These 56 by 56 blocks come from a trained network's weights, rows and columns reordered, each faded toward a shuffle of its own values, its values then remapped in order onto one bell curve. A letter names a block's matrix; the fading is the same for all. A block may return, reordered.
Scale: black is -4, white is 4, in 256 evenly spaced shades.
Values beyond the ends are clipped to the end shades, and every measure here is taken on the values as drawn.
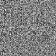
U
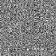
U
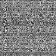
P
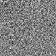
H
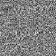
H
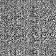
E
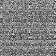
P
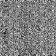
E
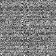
P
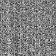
E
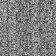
E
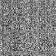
E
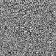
H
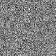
H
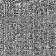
E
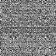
P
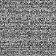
P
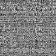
P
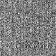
E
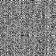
E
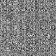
E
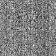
E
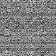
P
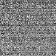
P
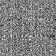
E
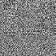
U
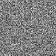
H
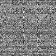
P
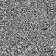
H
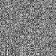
U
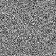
H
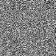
U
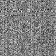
E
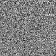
H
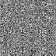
U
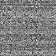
P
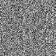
U
